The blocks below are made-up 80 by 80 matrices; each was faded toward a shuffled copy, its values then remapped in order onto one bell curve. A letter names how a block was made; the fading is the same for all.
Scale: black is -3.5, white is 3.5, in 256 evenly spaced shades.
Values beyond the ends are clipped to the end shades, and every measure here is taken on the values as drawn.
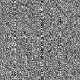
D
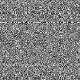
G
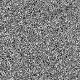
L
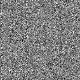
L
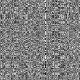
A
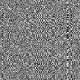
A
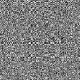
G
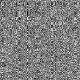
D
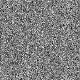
L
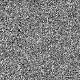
L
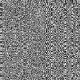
A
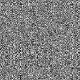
G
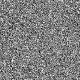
L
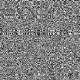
G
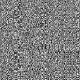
D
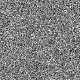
L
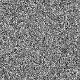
L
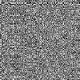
D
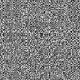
D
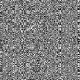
D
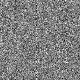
L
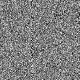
L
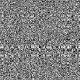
G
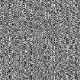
D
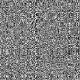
D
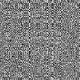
A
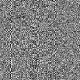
D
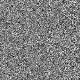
L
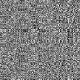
G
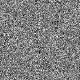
L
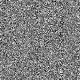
L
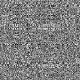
G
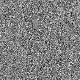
L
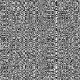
A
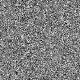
L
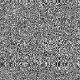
G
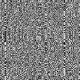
D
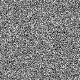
L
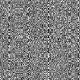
A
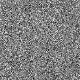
L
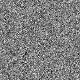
L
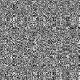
G
